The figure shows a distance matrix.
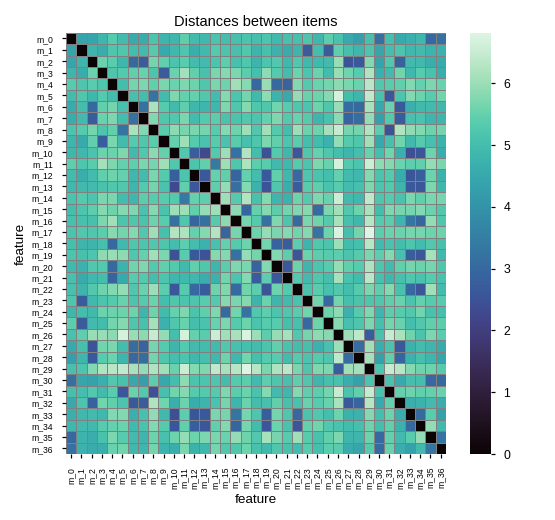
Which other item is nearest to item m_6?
m_32
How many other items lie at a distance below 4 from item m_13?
7
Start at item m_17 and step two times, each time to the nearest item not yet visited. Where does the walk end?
m_24
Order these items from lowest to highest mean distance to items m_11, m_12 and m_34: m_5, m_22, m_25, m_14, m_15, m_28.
m_22, m_14, m_28, m_25, m_5, m_15
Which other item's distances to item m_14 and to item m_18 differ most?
m_4
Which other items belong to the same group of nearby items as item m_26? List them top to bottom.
m_29
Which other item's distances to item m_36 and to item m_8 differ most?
m_31
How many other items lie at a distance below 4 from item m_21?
3
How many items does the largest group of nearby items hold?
8
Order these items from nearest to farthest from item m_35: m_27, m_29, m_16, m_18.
m_27, m_18, m_29, m_16
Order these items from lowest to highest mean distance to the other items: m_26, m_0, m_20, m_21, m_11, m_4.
m_0, m_21, m_20, m_4, m_11, m_26
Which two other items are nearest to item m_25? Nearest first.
m_1, m_23
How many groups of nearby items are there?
10
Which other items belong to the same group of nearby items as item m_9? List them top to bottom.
m_3
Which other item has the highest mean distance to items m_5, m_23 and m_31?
m_26
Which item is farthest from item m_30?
m_11
